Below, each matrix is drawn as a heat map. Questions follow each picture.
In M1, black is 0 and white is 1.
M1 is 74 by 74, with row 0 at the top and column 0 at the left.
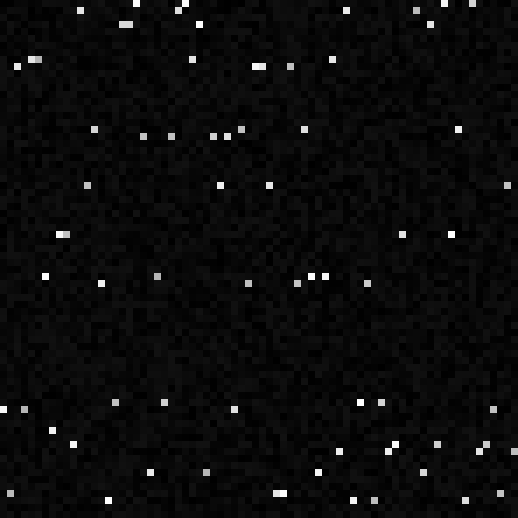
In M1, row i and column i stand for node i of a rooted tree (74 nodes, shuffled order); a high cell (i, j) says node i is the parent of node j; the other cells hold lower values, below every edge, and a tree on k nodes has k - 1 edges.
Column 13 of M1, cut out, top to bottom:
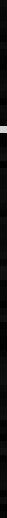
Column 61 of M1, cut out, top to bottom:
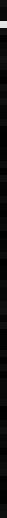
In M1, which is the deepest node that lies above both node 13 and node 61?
3
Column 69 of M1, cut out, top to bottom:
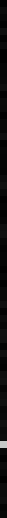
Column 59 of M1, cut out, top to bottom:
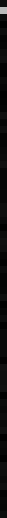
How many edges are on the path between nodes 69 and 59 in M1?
6
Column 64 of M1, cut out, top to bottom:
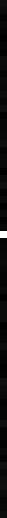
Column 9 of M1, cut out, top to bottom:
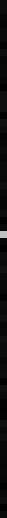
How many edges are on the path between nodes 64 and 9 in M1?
2
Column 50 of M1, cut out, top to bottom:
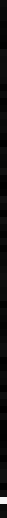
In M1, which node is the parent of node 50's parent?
70
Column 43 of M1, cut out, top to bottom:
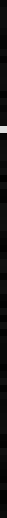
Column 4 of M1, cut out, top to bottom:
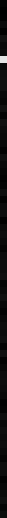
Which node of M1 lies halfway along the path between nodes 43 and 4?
58
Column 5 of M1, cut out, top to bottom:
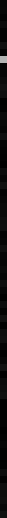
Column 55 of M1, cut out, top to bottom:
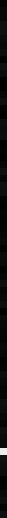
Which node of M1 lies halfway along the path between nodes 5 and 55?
33
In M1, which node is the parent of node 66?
71
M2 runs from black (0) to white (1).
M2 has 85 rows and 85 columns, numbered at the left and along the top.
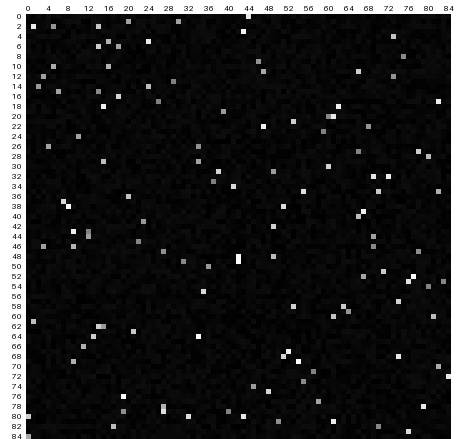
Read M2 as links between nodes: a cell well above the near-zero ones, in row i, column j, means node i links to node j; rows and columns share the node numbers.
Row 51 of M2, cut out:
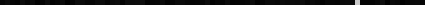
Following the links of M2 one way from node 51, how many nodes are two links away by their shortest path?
1
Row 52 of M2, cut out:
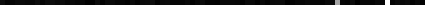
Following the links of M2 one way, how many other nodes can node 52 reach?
10
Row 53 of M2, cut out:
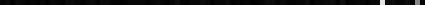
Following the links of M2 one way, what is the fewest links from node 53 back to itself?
8
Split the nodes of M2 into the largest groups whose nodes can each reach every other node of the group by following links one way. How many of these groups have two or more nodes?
9
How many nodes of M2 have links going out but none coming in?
2
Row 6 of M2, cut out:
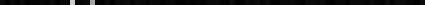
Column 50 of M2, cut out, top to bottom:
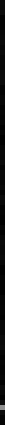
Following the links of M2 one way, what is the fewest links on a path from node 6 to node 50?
7
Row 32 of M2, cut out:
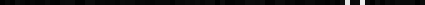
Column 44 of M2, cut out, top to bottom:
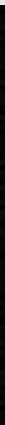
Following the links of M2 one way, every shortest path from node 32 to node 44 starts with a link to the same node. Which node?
node 72
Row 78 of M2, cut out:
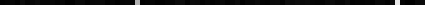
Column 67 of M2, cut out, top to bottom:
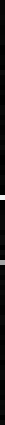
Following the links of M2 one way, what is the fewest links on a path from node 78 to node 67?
4
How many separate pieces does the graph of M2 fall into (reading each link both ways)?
6
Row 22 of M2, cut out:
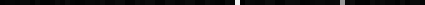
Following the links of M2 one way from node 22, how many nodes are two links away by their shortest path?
4
